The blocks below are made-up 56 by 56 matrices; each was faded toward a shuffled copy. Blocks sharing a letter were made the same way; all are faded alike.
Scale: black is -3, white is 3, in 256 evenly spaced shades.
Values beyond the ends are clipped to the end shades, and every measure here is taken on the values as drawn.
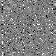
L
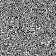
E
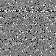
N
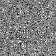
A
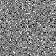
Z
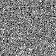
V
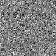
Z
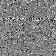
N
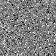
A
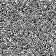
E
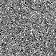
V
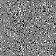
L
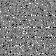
N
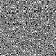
Z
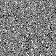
V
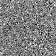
V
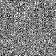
Z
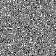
A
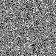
V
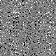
L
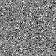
Z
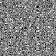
Z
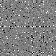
L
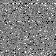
N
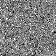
V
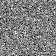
E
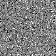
V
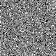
V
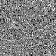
Z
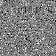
A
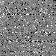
N
